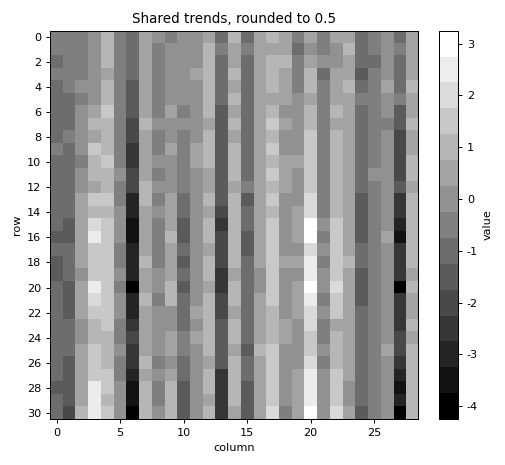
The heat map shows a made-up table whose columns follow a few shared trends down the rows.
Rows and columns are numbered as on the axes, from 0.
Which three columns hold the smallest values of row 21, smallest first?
6, 27, 13
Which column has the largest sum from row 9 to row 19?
20
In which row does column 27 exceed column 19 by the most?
1
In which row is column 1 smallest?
30
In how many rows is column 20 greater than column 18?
27
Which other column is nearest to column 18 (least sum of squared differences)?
11
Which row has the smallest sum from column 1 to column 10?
5
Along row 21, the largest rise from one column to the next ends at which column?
7
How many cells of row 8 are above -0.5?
17
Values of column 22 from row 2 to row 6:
0 0.5 0.5 0.5 1
